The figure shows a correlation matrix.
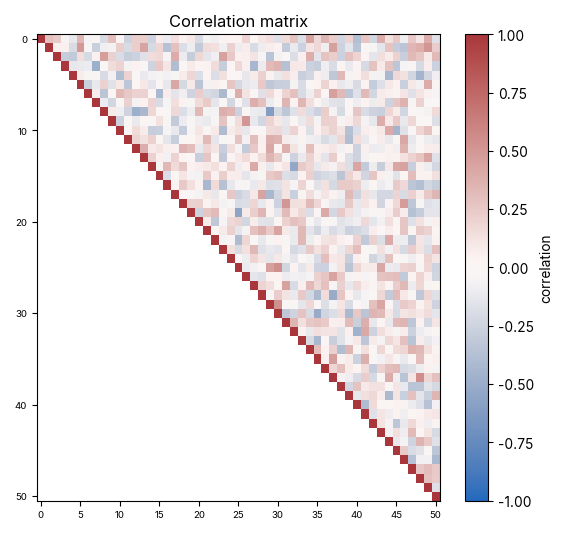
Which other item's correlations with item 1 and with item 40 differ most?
49
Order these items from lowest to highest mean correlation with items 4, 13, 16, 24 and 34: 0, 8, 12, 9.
8, 9, 0, 12
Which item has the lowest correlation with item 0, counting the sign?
40
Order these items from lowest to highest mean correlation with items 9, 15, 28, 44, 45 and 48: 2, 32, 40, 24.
32, 40, 24, 2
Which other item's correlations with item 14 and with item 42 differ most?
45
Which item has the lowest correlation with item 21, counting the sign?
16
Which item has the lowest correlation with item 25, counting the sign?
19
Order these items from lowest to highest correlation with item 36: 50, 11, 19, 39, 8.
11, 50, 39, 8, 19
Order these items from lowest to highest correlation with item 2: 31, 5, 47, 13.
13, 31, 5, 47
